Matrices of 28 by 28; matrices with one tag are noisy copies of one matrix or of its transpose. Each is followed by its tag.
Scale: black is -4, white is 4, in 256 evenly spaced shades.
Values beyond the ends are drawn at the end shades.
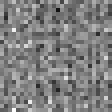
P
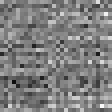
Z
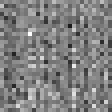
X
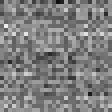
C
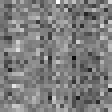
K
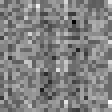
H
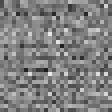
X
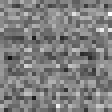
P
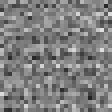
P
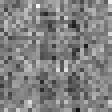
H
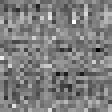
K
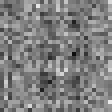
H
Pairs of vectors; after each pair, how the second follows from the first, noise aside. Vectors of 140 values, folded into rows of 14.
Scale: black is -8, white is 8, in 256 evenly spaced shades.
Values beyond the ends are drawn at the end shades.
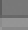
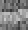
wrapped around, scaled up.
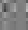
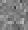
shuffled.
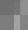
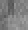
reversed, negated.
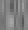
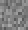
shuffled.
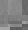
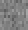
wrapped around, partly zeroed.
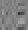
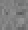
shrunk.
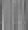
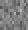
shuffled.
